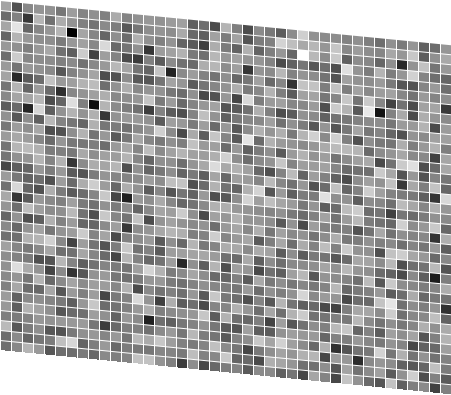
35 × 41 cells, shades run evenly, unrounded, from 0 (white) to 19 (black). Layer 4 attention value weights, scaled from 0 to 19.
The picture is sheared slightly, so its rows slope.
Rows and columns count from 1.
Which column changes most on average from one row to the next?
40
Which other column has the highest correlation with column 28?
31
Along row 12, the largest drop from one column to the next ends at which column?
23
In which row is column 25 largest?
30
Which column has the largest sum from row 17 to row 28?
11
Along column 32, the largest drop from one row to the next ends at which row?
4
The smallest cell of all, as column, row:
28, 3
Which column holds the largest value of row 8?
35
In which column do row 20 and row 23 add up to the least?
22
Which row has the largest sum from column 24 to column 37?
10
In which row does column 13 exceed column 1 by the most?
5
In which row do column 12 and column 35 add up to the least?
14
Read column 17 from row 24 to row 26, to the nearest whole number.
7 16 9
